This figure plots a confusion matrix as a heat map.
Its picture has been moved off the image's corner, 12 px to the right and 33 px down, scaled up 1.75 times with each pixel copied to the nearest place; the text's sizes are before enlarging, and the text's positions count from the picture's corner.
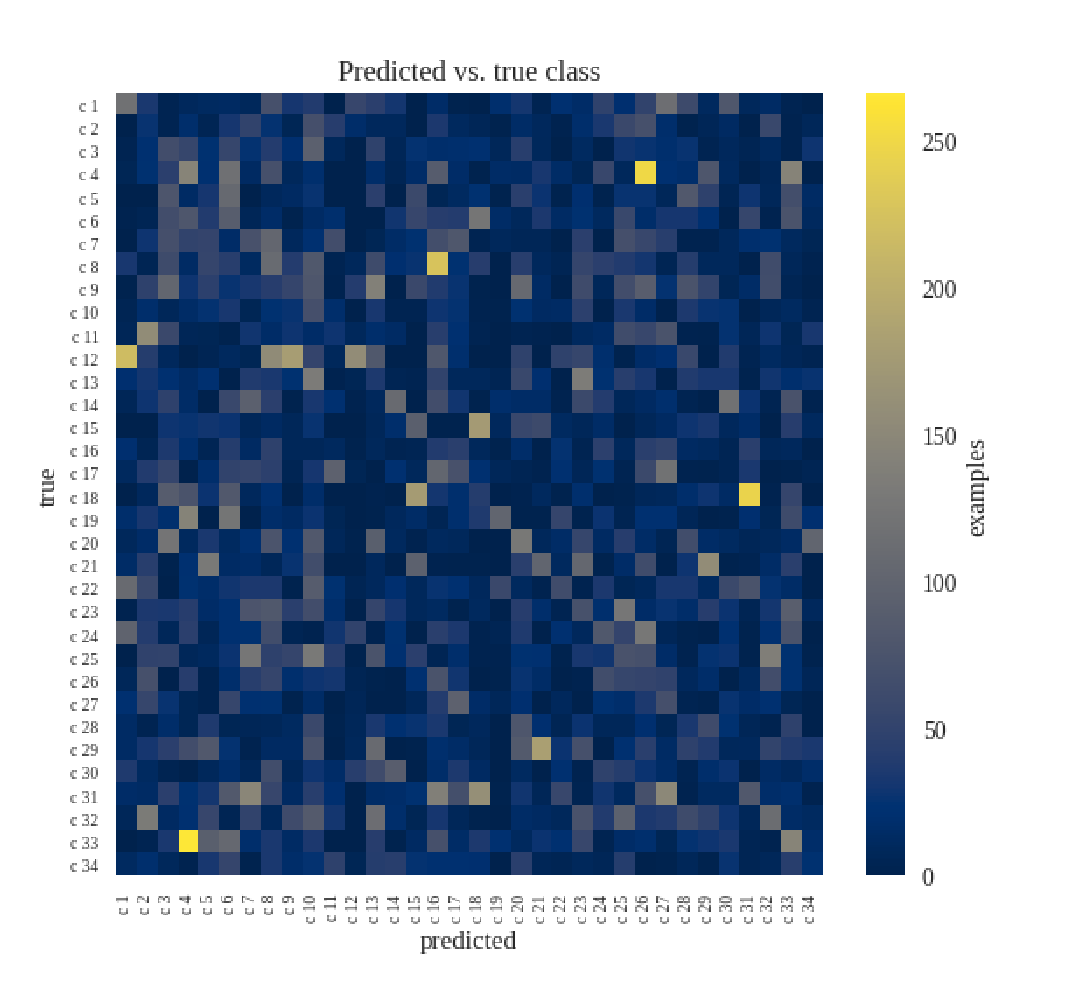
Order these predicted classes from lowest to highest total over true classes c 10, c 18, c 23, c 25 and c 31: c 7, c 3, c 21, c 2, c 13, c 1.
c 1, c 21, c 2, c 13, c 3, c 7
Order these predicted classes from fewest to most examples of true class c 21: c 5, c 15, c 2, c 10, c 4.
c 4, c 2, c 10, c 15, c 5
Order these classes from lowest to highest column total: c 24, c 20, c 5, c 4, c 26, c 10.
c 24, c 5, c 20, c 4, c 26, c 10
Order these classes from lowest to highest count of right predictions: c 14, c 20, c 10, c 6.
c 10, c 6, c 14, c 20
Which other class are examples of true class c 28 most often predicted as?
c 20
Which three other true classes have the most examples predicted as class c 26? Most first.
c 4, c 24, c 9
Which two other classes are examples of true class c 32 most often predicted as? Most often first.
c 2, c 13
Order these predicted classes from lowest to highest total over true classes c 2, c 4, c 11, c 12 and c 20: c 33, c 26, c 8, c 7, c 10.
c 7, c 33, c 10, c 8, c 26
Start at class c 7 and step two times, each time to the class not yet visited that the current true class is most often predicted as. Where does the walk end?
c 16
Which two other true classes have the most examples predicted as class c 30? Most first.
c 14, c 1
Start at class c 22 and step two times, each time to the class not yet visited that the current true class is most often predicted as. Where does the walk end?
c 27
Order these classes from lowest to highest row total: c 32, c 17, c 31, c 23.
c 17, c 23, c 32, c 31
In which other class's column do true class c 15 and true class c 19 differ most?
c 18
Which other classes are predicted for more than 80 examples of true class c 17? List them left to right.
c 11, c 16, c 27
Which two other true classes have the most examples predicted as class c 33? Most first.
c 4, c 23
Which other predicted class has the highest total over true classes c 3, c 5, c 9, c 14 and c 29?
c 13
